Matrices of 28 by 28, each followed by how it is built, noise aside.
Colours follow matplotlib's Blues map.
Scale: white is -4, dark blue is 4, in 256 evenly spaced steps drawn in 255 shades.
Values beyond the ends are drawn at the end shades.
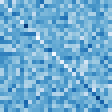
diagonal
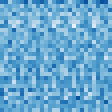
repeating columns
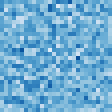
blocks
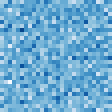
repeating rows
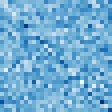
diagonal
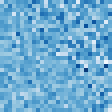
upper triangular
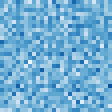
repeating columns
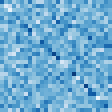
diagonal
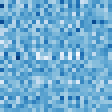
low rank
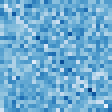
diagonal
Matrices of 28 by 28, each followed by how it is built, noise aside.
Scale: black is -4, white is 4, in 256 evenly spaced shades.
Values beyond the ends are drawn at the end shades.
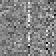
uneven columns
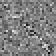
banded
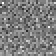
repeating columns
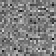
low rank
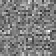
blocks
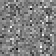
uneven columns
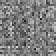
blocks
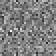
repeating columns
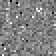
sparse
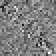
banded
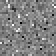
sparse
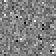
sparse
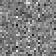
uneven columns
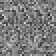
repeating columns
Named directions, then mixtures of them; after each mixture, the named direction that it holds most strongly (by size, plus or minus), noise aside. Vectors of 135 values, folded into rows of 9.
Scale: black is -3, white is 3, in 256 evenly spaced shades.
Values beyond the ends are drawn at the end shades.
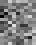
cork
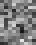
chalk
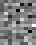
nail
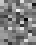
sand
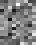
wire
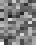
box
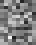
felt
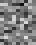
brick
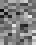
cork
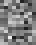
felt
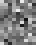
sand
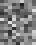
brick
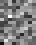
box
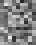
felt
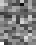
brick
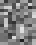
chalk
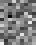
box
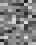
brick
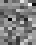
sand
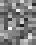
sand
